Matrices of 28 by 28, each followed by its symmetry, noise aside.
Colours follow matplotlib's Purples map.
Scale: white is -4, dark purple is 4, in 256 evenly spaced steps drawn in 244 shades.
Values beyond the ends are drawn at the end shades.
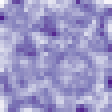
symmetric.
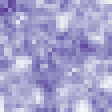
symmetric.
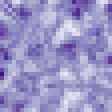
no symmetry.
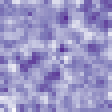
symmetric across the other diagonal.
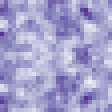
mirrored top to bottom.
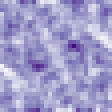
same after a half turn.
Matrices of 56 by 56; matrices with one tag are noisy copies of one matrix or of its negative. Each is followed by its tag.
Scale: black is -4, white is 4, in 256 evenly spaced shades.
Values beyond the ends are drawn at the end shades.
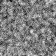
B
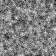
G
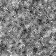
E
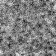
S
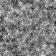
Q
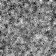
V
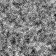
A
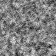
A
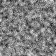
B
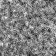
B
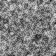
V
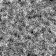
B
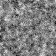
Q
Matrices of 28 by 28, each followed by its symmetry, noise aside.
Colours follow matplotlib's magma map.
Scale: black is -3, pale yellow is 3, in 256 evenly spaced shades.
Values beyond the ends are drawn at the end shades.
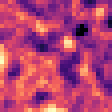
symmetric across the other diagonal.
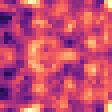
mirrored top to bottom.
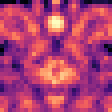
mirrored left to right.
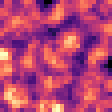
symmetric across the other diagonal.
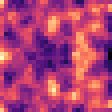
mirrored top to bottom.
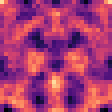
mirrored left to right.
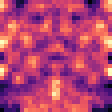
mirrored left to right.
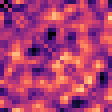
symmetric.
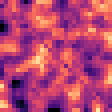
no symmetry.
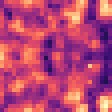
mirrored top to bottom.
